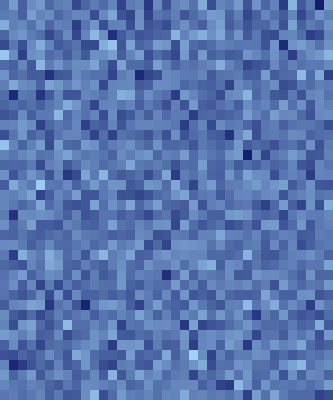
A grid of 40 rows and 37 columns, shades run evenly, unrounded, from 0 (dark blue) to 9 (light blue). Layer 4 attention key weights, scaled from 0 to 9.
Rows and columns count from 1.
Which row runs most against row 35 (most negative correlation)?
33
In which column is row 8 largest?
34
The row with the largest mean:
19
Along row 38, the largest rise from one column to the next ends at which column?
13
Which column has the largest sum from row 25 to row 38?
23
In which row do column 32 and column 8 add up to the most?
11
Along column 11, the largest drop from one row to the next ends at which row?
5
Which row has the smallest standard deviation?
24
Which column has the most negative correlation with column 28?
25
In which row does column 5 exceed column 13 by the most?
7
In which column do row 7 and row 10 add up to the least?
2
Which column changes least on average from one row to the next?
30
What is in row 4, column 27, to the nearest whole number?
6
